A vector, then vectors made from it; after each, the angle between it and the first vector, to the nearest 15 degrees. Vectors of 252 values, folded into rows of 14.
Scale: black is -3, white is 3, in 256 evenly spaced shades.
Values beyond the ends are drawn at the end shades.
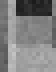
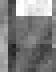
165 degrees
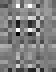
105 degrees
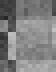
75 degrees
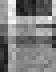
45 degrees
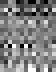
60 degrees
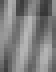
60 degrees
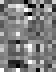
90 degrees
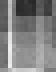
30 degrees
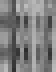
120 degrees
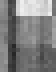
165 degrees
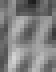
45 degrees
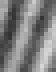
90 degrees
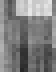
150 degrees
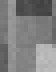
30 degrees
